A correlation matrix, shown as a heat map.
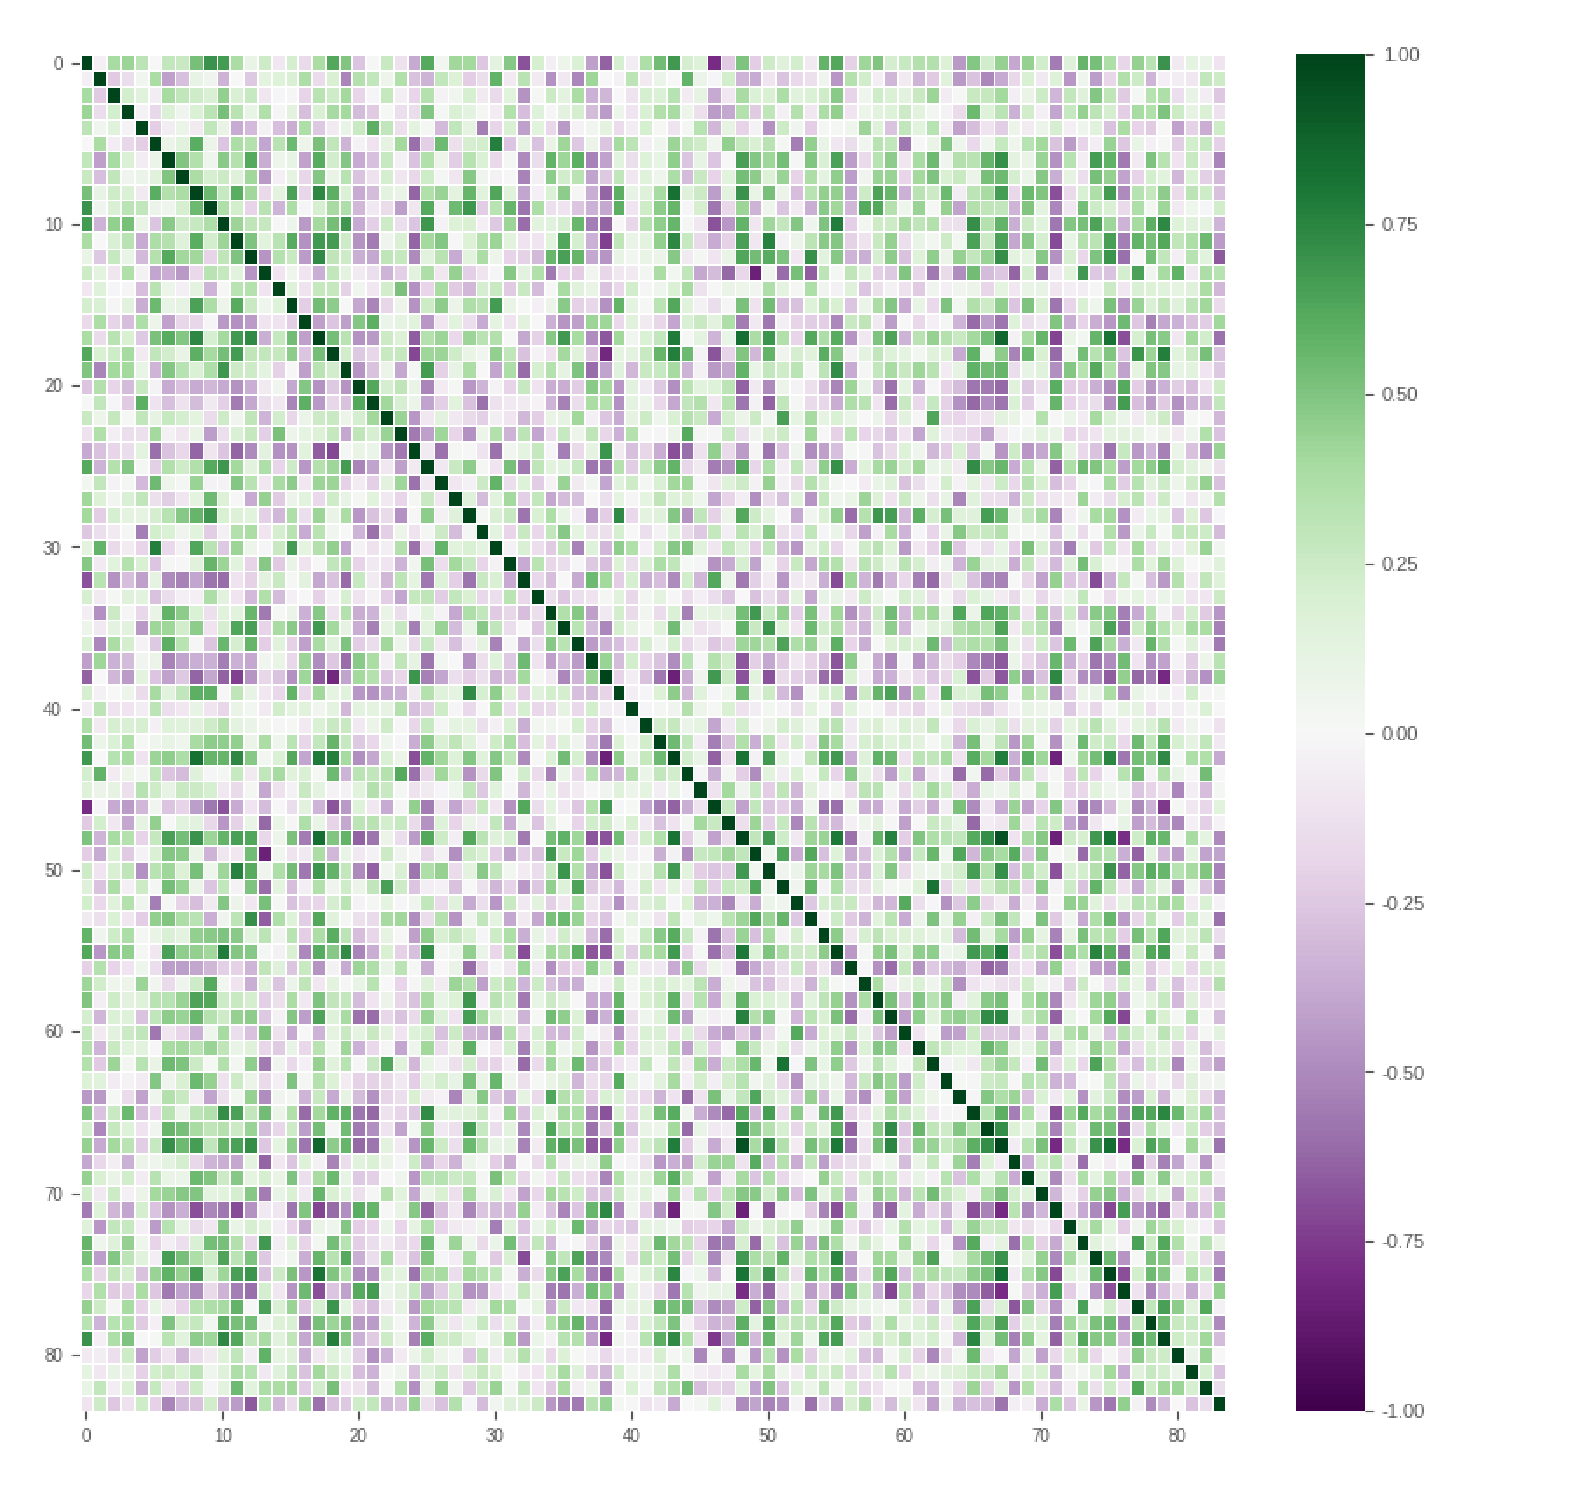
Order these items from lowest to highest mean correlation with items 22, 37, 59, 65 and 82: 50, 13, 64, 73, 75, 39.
64, 39, 13, 73, 75, 50
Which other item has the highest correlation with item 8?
43
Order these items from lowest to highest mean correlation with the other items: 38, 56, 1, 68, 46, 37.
38, 46, 37, 56, 68, 1
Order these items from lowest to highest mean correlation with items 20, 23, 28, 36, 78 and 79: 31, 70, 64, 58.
64, 31, 58, 70
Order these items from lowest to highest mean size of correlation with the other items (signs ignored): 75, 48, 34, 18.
34, 18, 75, 48
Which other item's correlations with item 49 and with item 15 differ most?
77
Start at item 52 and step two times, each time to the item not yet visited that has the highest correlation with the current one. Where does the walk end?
13
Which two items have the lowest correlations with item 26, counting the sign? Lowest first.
24, 38
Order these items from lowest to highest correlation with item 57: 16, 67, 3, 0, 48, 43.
67, 48, 3, 43, 16, 0
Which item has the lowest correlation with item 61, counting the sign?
32
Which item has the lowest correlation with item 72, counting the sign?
30
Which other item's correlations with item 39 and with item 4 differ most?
21
